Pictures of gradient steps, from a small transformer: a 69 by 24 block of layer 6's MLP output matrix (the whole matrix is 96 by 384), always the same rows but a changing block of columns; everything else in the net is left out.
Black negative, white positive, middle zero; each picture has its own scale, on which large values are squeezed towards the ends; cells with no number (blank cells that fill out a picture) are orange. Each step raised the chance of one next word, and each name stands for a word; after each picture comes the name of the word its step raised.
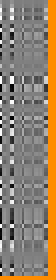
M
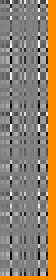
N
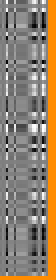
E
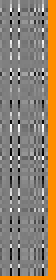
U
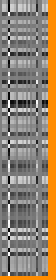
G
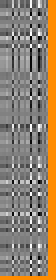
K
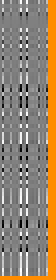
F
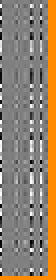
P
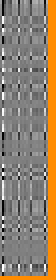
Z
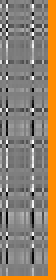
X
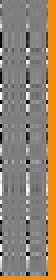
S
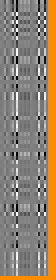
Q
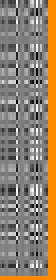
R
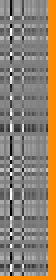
Z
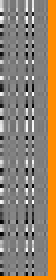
M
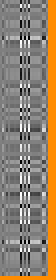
P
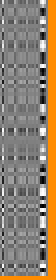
R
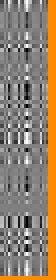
F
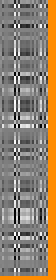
X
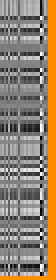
Z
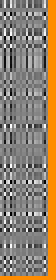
K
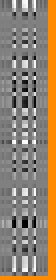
F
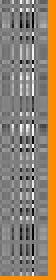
E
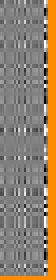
R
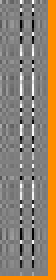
E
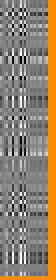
Q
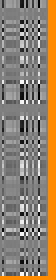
G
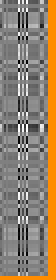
E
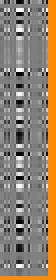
U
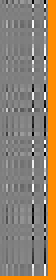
X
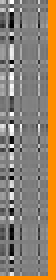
E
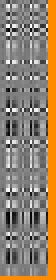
X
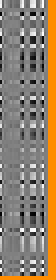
K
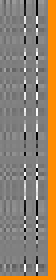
Z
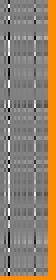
P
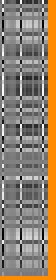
E
